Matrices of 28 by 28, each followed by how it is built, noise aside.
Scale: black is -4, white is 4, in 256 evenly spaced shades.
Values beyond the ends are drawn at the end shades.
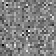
low rank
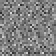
repeating columns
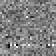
uneven rows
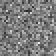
repeating rows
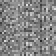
repeating rows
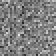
repeating rows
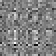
low rank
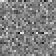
uneven rows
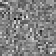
block diagonal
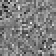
block diagonal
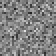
repeating columns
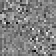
block diagonal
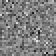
block diagonal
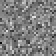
repeating rows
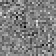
block diagonal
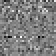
uneven rows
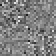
block diagonal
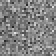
repeating rows
